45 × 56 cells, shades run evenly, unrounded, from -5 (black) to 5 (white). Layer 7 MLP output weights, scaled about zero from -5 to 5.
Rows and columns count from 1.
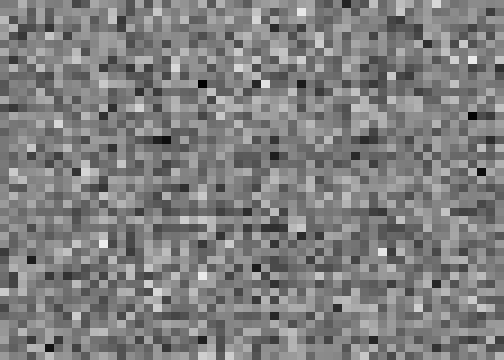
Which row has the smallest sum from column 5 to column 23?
27
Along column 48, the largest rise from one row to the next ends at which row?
7
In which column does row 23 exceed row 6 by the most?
48
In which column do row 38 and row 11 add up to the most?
30
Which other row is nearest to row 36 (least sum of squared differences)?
20
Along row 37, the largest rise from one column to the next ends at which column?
18
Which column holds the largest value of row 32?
43
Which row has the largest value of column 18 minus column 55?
2
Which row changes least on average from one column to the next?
42
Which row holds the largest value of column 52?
6
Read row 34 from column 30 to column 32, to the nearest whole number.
1 -2 -2
